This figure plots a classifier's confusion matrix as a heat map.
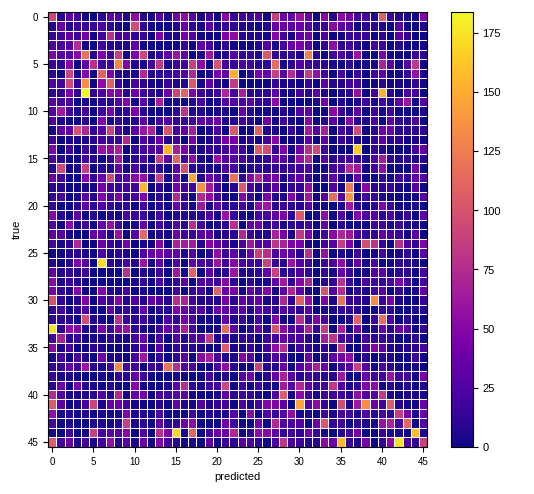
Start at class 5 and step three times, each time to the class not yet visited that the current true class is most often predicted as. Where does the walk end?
31
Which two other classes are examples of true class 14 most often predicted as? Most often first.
37, 25
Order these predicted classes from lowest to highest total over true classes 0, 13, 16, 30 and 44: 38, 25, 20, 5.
38, 20, 5, 25
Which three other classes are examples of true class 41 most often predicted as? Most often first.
30, 38, 0
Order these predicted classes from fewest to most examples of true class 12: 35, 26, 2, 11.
26, 35, 2, 11
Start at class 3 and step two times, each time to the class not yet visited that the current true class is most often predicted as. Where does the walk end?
19
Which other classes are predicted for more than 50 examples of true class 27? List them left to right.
9, 15, 17, 22
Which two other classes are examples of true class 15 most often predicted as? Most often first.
13, 31
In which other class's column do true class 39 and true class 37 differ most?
8
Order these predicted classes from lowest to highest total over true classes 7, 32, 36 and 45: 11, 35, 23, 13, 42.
13, 23, 11, 42, 35
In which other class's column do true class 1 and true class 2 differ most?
10
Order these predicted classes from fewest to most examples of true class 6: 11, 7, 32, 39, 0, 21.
0, 39, 21, 7, 32, 11
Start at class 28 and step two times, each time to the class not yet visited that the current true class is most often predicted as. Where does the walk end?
21
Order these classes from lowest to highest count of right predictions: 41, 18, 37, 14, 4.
37, 41, 4, 18, 14
